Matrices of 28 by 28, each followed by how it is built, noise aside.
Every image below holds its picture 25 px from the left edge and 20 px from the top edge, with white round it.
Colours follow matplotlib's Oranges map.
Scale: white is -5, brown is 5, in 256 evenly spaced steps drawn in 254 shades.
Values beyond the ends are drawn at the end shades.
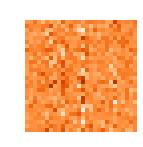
uneven columns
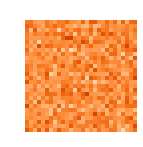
repeating rows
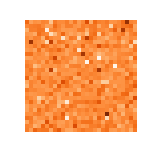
sparse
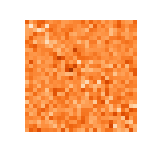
block diagonal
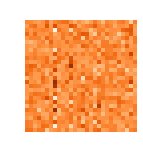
uneven columns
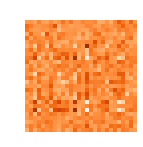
low rank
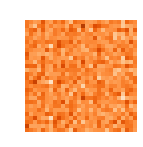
repeating rows
